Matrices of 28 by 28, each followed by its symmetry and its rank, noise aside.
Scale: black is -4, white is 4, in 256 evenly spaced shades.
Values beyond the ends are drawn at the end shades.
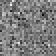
no symmetry, rank six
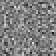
antisymmetric, rank six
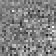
no symmetry, rank seven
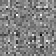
no symmetry, rank five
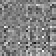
no symmetry, rank five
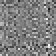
no symmetry, rank five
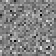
symmetric, rank seven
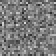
no symmetry, rank six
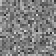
no symmetry, rank seven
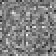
symmetric, rank seven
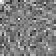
symmetric, rank five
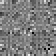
symmetric, rank five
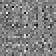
antisymmetric, rank six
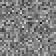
no symmetry, rank seven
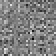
no symmetry, rank five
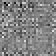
no symmetry, rank five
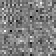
no symmetry, rank five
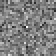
no symmetry, rank seven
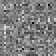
no symmetry, rank five
